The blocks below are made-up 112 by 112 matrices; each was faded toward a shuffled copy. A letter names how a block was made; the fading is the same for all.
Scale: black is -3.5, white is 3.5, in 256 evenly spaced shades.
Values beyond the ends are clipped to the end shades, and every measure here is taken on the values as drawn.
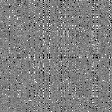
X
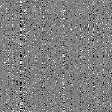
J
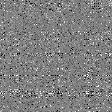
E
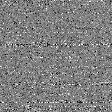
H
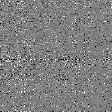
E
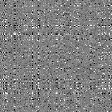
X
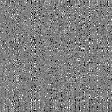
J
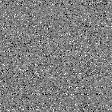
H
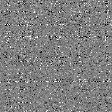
E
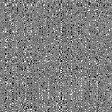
J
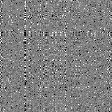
X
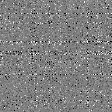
E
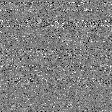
H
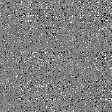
E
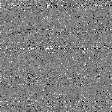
E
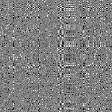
X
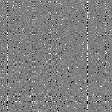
X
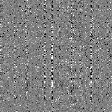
J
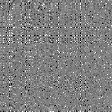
X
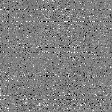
E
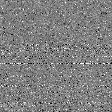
H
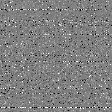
E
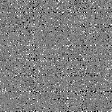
E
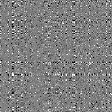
X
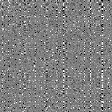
X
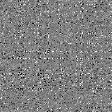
E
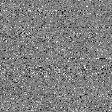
H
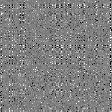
X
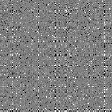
X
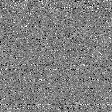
H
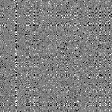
X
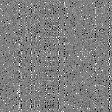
J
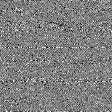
H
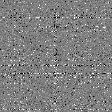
E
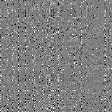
J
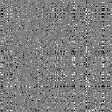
X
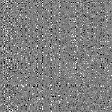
J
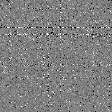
E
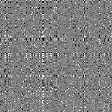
X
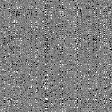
J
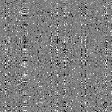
X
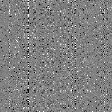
J
